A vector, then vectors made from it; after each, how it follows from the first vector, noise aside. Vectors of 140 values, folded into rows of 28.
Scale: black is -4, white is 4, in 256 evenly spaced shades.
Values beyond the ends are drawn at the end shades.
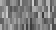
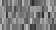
sign-scrambled.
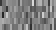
sign-scrambled.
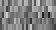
sign-scrambled.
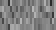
wrapped around, negated, partly zeroed.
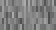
reversed, negated, shrunk.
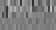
negated, partly zeroed.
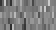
wrapped around, negated, partly zeroed.
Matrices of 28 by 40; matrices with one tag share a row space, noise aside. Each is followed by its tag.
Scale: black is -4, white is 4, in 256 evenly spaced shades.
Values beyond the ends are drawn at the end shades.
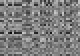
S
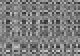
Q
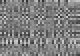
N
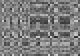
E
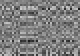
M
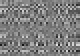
N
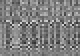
Q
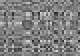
S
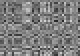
S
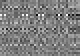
N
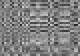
E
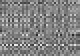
N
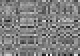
M
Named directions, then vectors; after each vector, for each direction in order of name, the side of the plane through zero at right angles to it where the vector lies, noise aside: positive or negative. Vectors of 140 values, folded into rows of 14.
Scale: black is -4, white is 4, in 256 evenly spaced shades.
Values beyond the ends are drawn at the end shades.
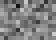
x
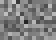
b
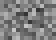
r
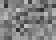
positive, positive, positive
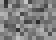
positive, positive, positive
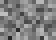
positive, positive, positive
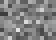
negative, negative, negative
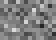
negative, positive, negative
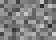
positive, negative, positive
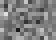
positive, positive, positive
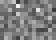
positive, negative, negative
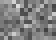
positive, positive, negative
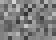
positive, positive, negative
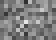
negative, negative, negative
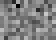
negative, positive, positive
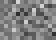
negative, positive, negative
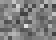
positive, positive, negative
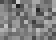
negative, positive, positive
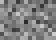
positive, negative, positive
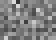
positive, negative, negative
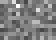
positive, negative, negative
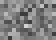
positive, positive, negative
